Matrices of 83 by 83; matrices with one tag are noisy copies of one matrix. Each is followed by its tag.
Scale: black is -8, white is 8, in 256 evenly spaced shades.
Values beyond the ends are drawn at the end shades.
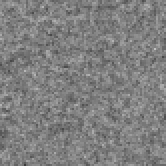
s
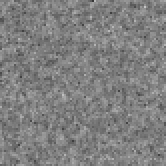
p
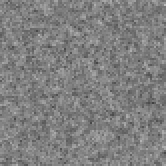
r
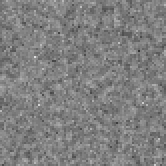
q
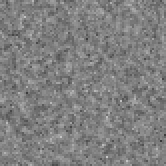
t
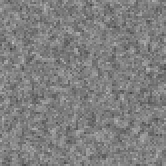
r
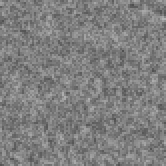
p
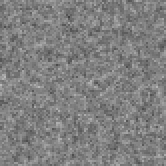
q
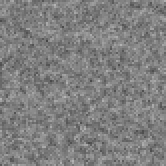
p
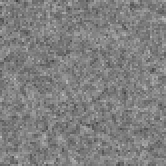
p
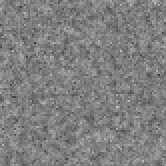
r
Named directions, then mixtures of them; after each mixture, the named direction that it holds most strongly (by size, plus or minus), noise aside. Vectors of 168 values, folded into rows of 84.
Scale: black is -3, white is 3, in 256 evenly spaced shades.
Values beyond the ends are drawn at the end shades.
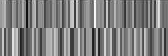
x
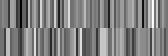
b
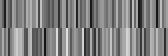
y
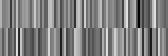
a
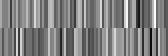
a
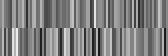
x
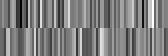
b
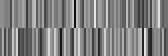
x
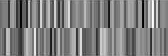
b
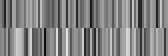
y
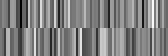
b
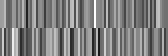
x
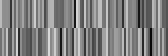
a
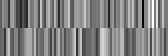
b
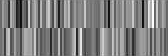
b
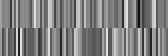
a
